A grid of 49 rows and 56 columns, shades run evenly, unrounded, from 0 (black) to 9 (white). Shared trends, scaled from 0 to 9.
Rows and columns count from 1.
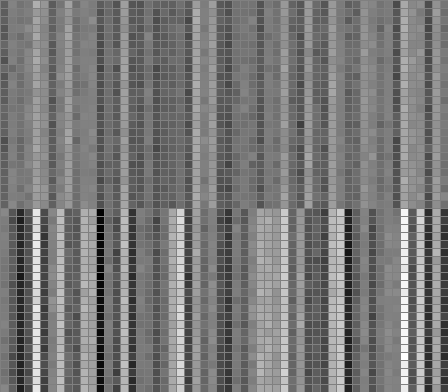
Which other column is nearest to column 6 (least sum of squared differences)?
47
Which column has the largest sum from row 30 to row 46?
51
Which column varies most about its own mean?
23
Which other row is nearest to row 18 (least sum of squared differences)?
10
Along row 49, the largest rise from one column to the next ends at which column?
5
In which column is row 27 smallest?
13
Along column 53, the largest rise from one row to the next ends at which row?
27
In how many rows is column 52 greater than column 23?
26
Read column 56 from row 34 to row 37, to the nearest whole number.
2 2 2 2
